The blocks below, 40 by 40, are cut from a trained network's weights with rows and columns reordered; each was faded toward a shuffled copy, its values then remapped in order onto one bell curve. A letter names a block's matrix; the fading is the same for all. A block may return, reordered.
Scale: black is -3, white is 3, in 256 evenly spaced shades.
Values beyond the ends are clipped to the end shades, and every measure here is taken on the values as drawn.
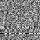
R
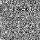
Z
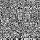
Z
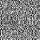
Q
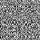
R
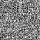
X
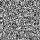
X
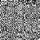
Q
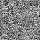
X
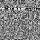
R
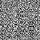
Z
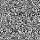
Z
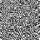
Q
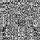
Q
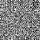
X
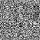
R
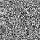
X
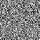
X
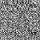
Q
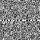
Z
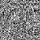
Q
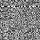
R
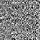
Q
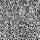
Z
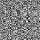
Q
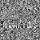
Z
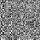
Q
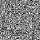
Z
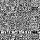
R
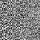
Q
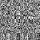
Q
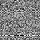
R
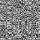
Q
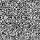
Z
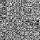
Q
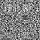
X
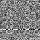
R
